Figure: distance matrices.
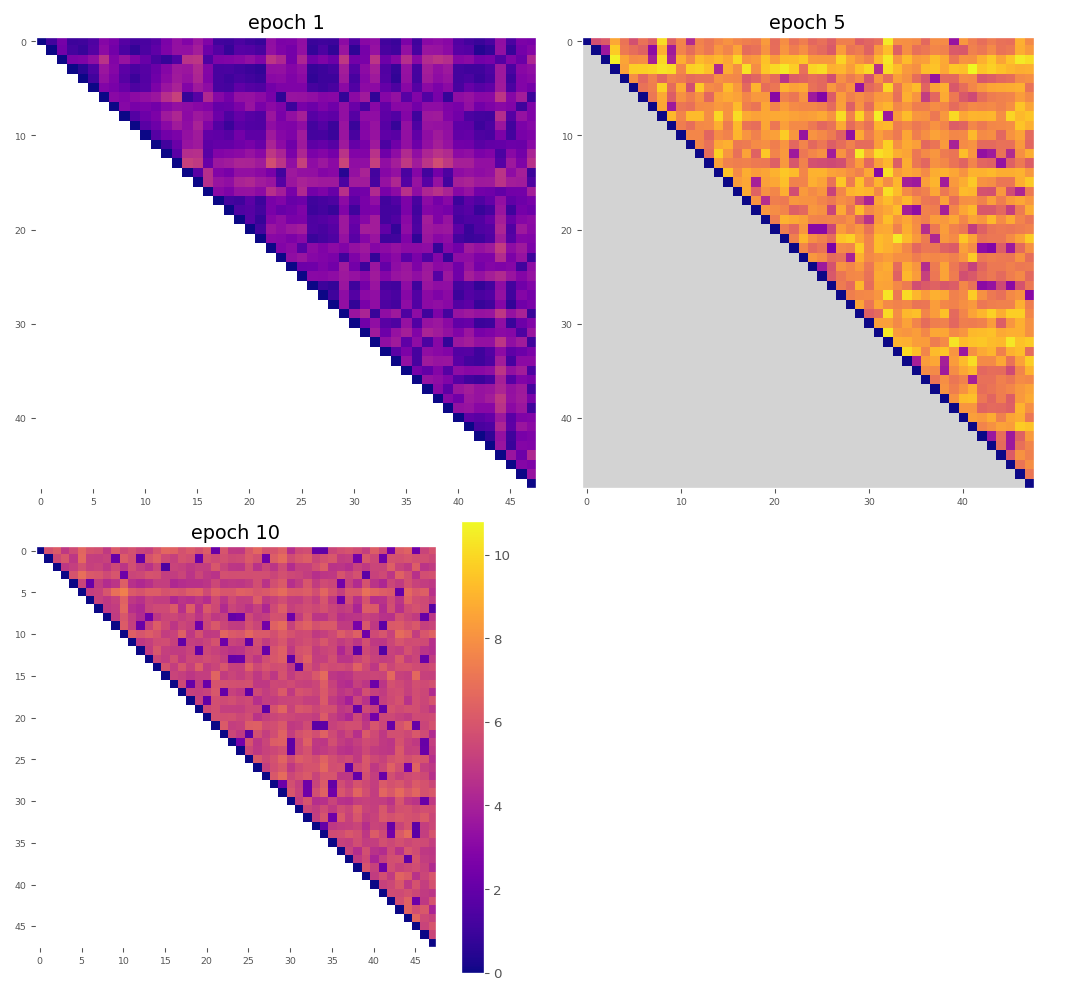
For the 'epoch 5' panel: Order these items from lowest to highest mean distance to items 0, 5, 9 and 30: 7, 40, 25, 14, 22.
7, 25, 40, 22, 14
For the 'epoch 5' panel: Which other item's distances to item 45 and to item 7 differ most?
2
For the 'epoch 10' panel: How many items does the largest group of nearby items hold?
7
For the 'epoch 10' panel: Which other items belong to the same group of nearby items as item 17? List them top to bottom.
11, 22, 25
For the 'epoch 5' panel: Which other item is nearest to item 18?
35
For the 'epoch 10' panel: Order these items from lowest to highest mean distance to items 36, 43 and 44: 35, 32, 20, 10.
20, 35, 32, 10
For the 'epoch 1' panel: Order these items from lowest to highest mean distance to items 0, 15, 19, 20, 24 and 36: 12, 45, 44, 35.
45, 35, 12, 44
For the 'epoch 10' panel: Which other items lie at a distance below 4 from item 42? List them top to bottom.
0, 21, 33, 34, 45
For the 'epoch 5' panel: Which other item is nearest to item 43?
22
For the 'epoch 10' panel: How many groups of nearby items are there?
13
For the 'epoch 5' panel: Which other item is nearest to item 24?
20
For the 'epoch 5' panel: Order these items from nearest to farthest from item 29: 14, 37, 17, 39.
17, 39, 14, 37
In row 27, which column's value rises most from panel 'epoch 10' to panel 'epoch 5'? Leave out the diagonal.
41
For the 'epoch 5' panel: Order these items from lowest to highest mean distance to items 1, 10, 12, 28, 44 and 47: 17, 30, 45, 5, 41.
45, 30, 17, 5, 41
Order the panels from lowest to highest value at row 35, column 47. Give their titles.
epoch 1, epoch 10, epoch 5
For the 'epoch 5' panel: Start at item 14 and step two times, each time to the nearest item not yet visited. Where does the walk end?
3
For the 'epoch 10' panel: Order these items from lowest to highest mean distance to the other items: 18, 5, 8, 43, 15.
8, 18, 15, 43, 5
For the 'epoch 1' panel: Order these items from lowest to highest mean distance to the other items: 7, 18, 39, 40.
18, 40, 7, 39
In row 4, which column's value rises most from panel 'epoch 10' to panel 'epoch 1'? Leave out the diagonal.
6
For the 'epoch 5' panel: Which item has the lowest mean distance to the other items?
26
